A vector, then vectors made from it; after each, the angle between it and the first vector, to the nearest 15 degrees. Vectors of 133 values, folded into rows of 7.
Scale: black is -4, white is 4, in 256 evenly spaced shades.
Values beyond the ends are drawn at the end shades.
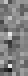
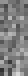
60 degrees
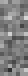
45 degrees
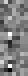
15 degrees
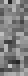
60 degrees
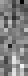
90 degrees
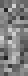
105 degrees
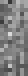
45 degrees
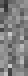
60 degrees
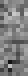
60 degrees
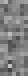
30 degrees
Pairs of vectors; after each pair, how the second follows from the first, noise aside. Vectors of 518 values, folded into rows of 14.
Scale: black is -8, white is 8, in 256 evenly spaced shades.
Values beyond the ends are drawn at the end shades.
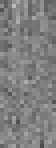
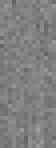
reversed, shrunk.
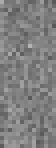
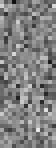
wrapped around, negated, scaled up.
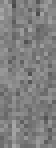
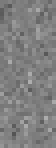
negated, partly zeroed.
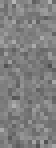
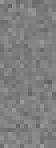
reversed, shrunk.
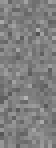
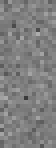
negated, partly zeroed.
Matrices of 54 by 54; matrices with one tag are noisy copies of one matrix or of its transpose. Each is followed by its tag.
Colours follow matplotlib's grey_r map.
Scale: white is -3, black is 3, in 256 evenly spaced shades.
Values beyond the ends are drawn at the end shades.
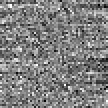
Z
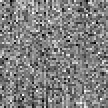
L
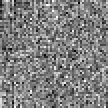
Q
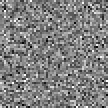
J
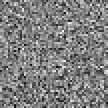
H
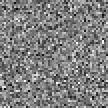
J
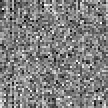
Q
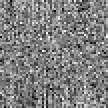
L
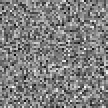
H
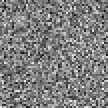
J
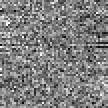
L
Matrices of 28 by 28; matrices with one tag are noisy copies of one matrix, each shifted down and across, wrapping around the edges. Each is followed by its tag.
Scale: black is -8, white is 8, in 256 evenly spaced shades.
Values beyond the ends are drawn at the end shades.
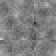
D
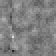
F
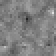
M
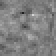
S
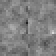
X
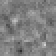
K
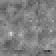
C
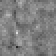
F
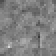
X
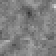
M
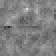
C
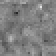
K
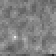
C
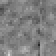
X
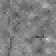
S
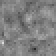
K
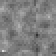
D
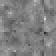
F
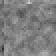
X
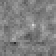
C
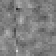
F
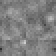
K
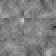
K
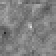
M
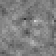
S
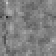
F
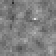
D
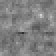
C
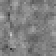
F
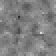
D
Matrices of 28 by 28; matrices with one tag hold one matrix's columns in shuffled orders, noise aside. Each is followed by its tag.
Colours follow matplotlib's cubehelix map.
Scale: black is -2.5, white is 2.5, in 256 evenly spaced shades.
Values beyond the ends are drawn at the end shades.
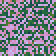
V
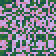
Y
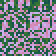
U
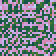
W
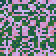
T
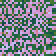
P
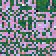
U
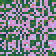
Y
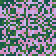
P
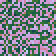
V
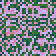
P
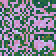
Y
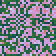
P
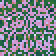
Y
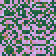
V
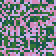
T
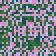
T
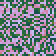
P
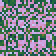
Y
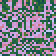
U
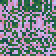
U
